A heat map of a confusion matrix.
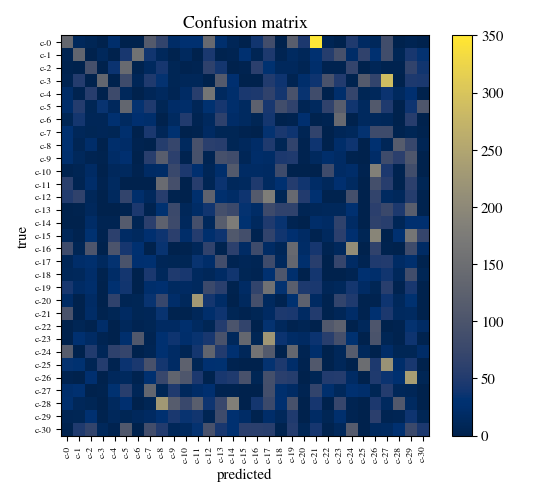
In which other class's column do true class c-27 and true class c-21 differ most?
c-7
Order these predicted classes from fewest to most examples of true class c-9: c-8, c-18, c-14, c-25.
c-25, c-18, c-14, c-8
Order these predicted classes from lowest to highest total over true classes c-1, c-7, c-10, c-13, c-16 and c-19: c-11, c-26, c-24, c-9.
c-11, c-9, c-24, c-26
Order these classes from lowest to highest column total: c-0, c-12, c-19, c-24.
c-0, c-24, c-12, c-19
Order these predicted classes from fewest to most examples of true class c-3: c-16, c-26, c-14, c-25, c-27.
c-16, c-14, c-26, c-25, c-27
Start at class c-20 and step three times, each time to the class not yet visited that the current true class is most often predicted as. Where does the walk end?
c-28
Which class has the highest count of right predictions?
c-14
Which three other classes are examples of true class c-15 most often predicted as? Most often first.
c-26, c-29, c-14
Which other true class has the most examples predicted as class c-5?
c-2
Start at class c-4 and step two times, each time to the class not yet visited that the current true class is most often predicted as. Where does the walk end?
c-17
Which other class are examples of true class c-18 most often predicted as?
c-29
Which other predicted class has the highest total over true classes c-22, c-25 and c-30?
c-27
